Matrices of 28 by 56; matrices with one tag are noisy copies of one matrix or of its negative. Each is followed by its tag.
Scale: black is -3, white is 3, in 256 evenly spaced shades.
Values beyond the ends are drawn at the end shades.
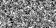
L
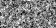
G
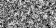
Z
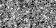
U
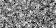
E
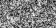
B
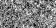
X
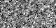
E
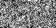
G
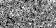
B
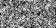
G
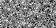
E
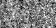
U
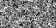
G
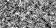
Z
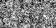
U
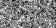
G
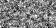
Z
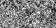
X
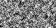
Z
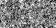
U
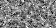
Z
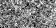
X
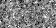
U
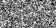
L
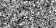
G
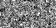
G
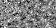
Z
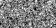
B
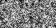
U
